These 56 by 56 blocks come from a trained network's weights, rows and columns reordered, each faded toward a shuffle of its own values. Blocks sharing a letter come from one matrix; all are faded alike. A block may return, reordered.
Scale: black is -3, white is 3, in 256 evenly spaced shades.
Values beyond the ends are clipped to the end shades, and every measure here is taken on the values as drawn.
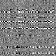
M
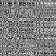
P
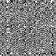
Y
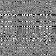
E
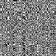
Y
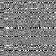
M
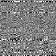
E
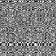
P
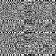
P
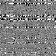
E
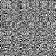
Y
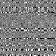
M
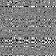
M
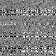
E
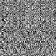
Y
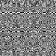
P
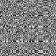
P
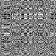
P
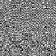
Y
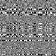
M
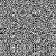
Y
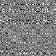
E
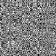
Y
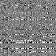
E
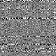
E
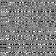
M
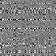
M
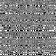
E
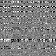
M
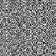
Y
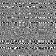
M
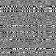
M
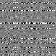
M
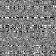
E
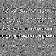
E
